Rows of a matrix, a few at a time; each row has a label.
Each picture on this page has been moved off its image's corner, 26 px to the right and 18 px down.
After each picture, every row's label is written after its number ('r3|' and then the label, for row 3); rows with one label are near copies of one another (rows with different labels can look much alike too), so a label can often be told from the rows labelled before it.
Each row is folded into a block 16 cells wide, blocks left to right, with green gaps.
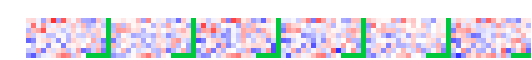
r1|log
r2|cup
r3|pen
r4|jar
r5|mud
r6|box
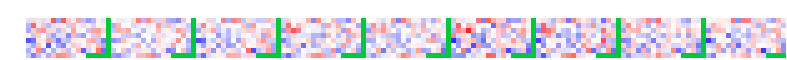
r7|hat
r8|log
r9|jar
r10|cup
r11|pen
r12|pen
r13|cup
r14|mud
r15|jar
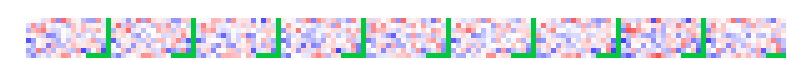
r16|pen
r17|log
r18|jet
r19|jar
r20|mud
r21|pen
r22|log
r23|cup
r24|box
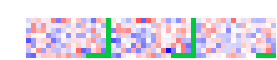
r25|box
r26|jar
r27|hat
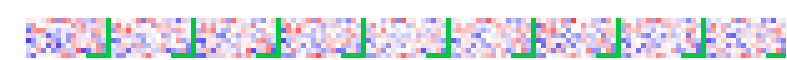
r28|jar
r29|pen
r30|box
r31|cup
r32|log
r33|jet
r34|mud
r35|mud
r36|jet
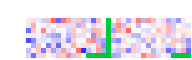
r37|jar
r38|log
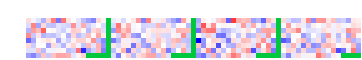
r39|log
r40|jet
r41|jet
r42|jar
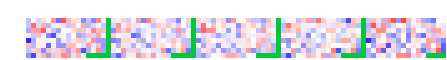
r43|jet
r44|box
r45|cup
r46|box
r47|hat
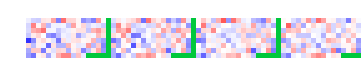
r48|jet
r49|jet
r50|log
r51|log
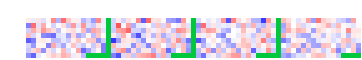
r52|mud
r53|jet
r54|jet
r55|mud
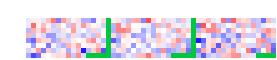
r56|box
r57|cup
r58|mud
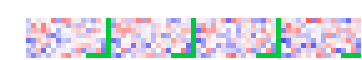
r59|pen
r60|hat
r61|cup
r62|jar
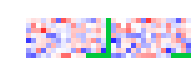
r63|pen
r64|mud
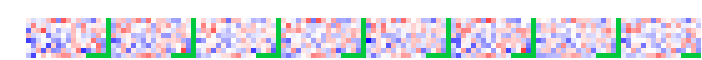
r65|jar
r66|hat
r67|pen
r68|log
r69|mud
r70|hat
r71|mud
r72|cup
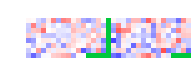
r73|log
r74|cup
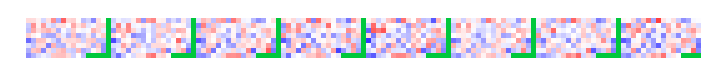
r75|mud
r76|pen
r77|hat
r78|mud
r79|cup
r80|jet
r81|log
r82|hat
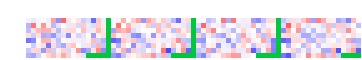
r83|mud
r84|box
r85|log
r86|box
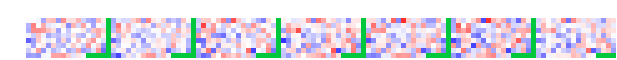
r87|cup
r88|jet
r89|box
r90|jar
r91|log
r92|jet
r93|jar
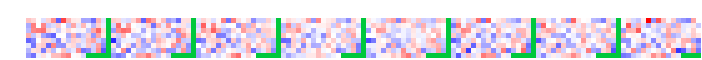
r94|mud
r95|cup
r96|pen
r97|mud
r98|jar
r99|hat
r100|mud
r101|log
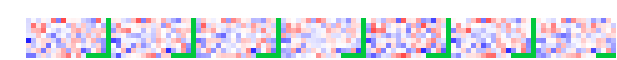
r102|jet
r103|jar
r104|box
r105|pen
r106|cup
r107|jar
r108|pen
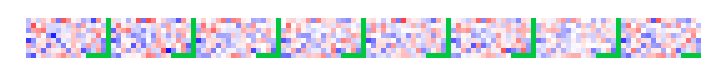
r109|jet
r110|jar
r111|pen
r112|box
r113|mud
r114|jar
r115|pen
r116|jet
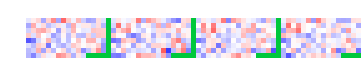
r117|hat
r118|box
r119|pen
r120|box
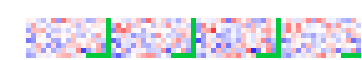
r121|jar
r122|cup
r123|jar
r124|pen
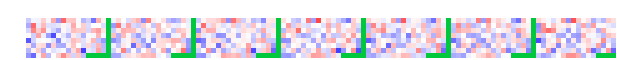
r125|jet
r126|hat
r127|box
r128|log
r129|mud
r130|mud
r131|cup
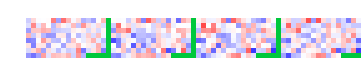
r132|box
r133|jar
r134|pen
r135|log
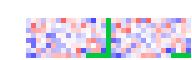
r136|box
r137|log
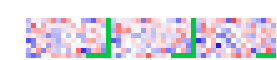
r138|box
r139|cup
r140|jet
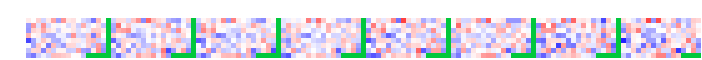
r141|mud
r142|box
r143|box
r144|box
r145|box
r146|log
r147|mud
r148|jar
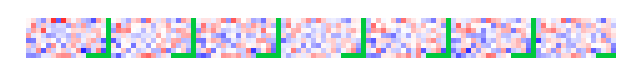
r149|log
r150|cup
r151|box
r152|hat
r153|box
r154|pen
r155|pen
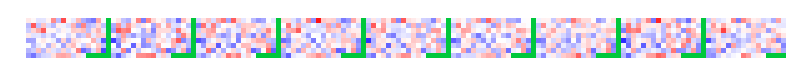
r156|log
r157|cup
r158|hat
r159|log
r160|jet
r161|hat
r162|hat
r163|cup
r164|pen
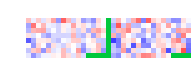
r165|mud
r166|hat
